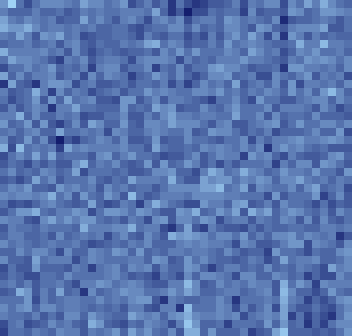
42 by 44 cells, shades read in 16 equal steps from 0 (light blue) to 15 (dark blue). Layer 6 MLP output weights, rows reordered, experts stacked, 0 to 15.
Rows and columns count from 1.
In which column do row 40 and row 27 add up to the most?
42
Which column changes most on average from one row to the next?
1
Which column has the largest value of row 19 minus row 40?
34
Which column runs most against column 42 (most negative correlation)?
9
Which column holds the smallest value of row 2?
20
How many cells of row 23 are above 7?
22
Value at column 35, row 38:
8
